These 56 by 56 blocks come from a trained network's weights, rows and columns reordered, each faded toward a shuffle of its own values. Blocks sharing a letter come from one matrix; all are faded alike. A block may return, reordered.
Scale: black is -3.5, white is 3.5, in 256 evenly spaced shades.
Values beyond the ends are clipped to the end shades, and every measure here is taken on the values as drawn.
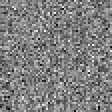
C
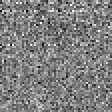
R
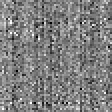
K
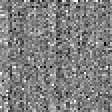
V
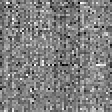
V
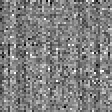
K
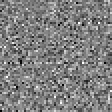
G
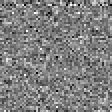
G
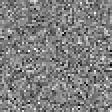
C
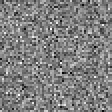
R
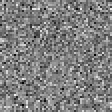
R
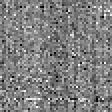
V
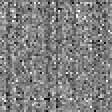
V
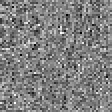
C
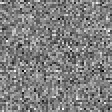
R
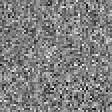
C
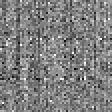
K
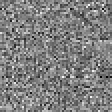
R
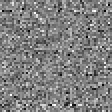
G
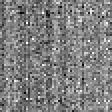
K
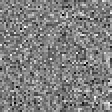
C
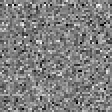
G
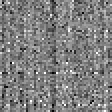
V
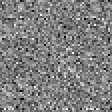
G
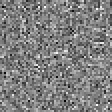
C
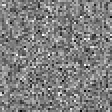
C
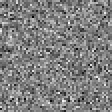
R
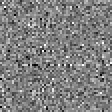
G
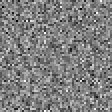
C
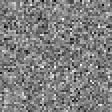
C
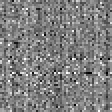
V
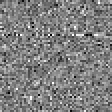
G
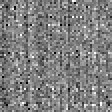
K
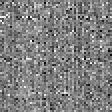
V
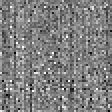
K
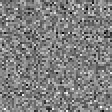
R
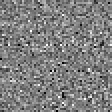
G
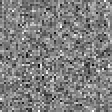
C
